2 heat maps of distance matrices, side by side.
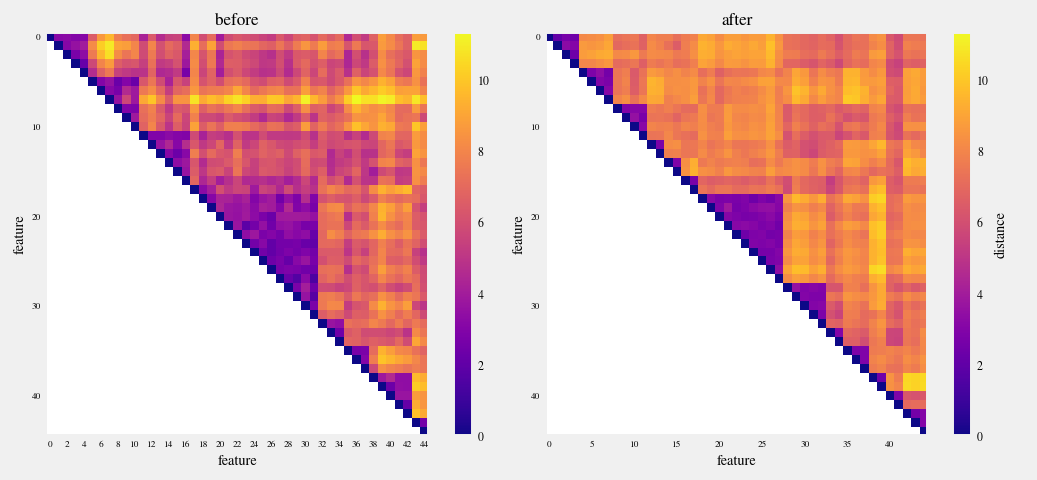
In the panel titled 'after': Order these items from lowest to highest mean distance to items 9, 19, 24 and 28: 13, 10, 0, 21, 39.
21, 10, 13, 0, 39
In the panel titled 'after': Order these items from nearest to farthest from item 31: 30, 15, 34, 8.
30, 34, 8, 15
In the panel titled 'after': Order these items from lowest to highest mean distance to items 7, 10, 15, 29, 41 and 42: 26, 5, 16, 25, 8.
8, 5, 16, 25, 26
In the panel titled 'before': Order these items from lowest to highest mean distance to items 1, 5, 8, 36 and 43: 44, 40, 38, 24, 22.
24, 44, 22, 38, 40
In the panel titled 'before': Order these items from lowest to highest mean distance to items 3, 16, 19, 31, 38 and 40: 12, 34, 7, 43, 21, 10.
21, 12, 34, 10, 43, 7
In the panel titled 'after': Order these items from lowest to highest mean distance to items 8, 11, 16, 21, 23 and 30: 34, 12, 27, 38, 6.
27, 34, 12, 6, 38
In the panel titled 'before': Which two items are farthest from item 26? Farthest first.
7, 39
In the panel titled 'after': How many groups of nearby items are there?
13
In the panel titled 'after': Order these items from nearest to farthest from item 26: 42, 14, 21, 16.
21, 16, 14, 42
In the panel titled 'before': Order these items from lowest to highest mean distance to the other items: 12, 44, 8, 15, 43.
15, 12, 8, 44, 43
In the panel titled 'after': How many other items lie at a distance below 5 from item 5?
3
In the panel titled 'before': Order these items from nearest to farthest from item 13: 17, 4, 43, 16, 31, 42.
16, 4, 42, 31, 17, 43
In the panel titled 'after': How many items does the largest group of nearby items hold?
10
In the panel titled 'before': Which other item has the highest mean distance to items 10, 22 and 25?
39
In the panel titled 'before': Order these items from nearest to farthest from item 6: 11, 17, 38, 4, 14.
14, 4, 11, 17, 38
